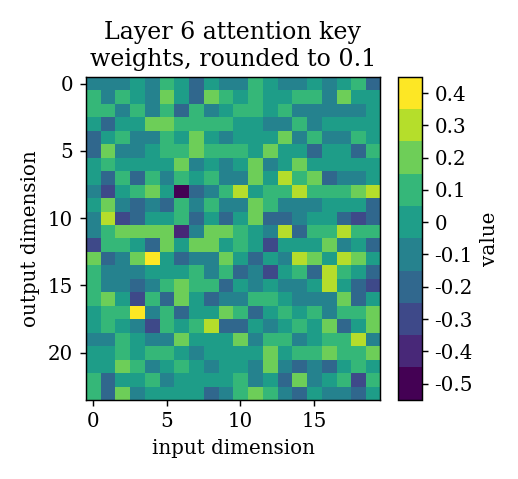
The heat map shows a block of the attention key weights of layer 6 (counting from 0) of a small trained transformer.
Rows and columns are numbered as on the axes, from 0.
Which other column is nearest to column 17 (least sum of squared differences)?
9
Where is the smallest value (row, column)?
8, 6
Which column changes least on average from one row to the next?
0
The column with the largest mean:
5
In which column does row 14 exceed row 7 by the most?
16
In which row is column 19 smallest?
15
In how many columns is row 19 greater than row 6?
9
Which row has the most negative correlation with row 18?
13
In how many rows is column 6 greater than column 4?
13
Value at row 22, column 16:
0
